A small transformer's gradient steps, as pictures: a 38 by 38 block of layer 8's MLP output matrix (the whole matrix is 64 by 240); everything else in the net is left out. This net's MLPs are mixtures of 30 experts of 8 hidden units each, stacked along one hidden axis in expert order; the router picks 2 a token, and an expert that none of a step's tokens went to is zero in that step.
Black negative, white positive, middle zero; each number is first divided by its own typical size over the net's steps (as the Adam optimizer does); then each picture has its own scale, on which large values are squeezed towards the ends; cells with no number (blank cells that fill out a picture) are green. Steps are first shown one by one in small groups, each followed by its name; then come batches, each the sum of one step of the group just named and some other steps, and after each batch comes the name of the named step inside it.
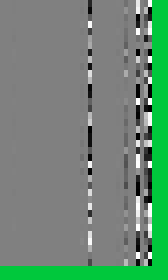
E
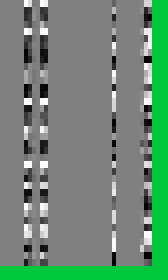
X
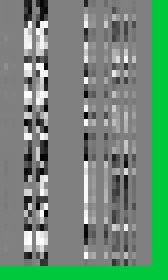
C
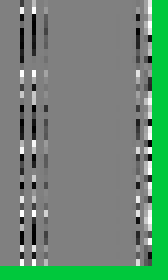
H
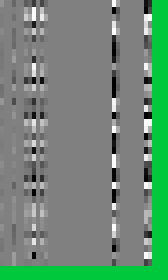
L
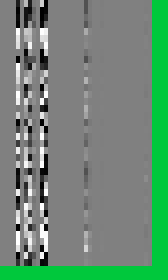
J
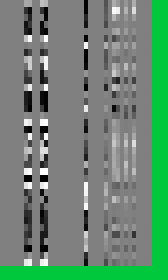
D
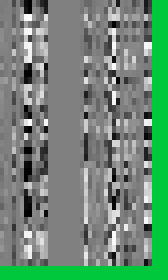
C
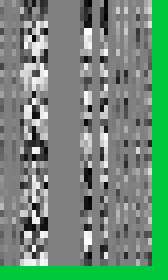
H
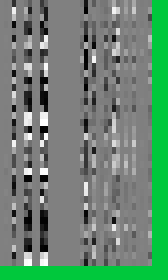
D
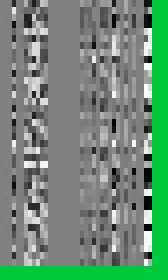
X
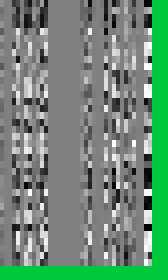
J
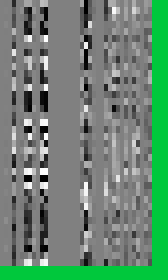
D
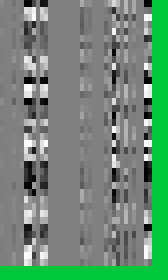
L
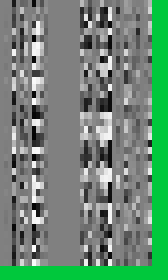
H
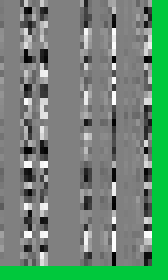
X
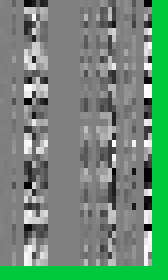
L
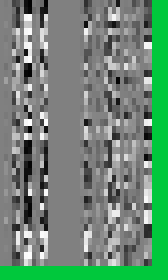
J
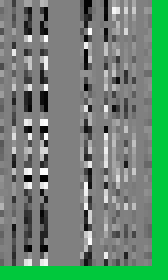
D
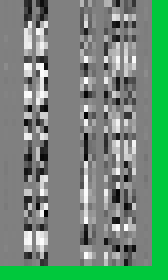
C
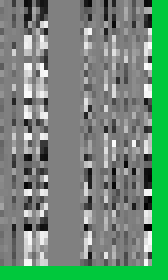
C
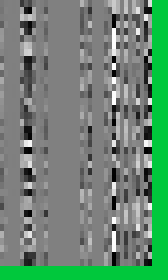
E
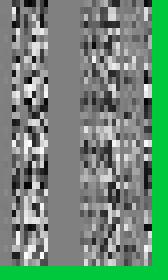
J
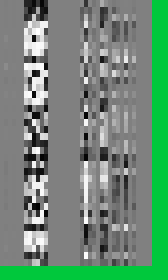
C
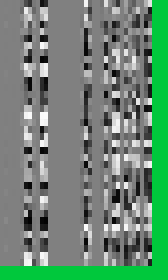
E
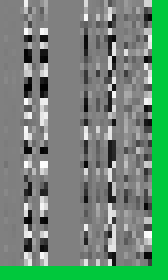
X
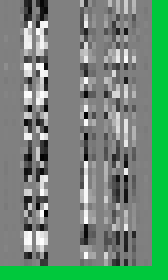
C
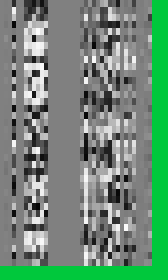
C
